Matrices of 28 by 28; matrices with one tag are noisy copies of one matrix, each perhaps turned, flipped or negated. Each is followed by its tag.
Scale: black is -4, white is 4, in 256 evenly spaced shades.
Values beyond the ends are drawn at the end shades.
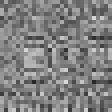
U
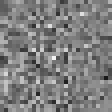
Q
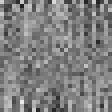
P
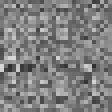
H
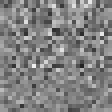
Q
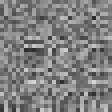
U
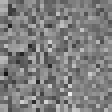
Q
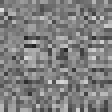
U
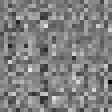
H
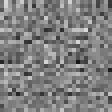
U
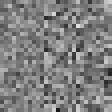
Q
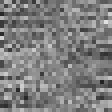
P
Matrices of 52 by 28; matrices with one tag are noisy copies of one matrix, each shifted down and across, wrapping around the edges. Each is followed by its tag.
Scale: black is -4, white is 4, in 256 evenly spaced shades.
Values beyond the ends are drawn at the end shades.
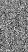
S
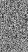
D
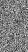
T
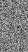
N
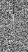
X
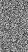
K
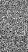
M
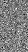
K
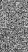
M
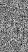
T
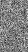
T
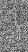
X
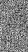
T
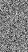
N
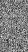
D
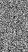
N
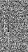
X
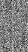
S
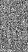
S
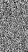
S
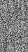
S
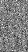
S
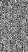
S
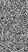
N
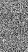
M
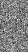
D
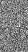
M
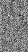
S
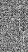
X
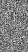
T
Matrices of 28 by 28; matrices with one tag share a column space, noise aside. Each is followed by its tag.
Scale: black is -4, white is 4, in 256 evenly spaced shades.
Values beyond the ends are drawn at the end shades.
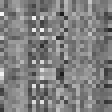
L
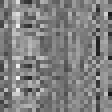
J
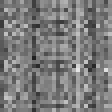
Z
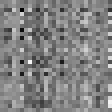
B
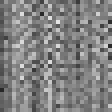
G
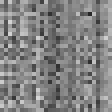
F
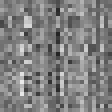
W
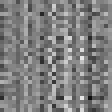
F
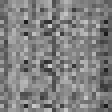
Z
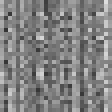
L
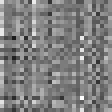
F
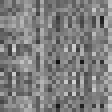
W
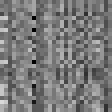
L
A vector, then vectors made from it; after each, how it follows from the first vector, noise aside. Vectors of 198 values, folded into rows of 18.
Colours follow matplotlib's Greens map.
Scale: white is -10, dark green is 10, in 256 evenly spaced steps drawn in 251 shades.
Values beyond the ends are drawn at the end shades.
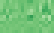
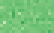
wrapped around, negated, partly zeroed.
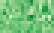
scaled up.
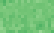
wrapped around, negated, shrunk.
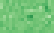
partly zeroed.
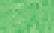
wrapped around, negated, shrunk.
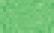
wrapped around, negated, shrunk.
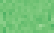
wrapped around, negated, shrunk.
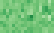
copied.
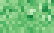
scaled up.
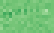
wrapped around, negated, partly zeroed.
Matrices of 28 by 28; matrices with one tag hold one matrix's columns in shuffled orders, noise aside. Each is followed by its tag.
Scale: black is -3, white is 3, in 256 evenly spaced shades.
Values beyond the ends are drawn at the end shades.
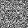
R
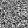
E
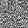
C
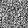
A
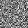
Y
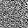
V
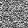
R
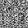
A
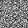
R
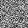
R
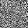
V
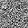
Y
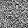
R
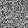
C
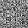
A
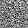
V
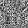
A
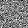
R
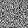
Y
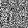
A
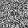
E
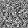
E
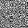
V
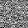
R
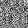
A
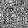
A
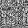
A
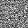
R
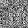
A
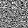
V
